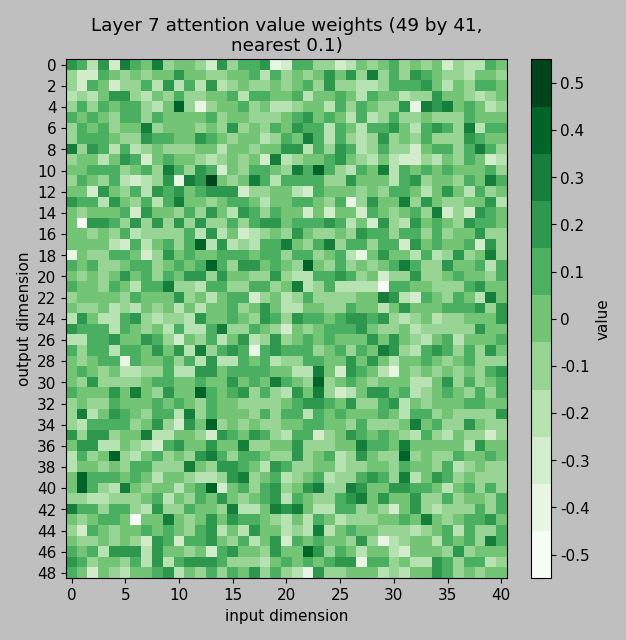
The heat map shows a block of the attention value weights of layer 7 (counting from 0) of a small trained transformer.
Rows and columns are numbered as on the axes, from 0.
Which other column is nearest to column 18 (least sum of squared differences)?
40
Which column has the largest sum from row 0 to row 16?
21
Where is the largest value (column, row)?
13, 11
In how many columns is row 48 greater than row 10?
12
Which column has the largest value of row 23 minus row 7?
18
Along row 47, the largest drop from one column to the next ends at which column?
27
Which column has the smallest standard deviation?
36
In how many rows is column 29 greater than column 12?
21
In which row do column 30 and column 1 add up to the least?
15
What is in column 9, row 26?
-0.1
